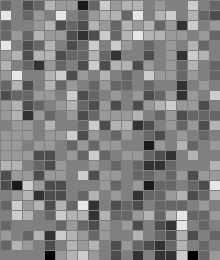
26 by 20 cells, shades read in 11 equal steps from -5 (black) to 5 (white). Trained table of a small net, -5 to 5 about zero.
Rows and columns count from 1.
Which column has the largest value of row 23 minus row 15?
14
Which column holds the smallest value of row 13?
13
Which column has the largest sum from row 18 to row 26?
17
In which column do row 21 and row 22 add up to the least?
9
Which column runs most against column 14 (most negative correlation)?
20
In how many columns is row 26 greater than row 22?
3
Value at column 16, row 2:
3
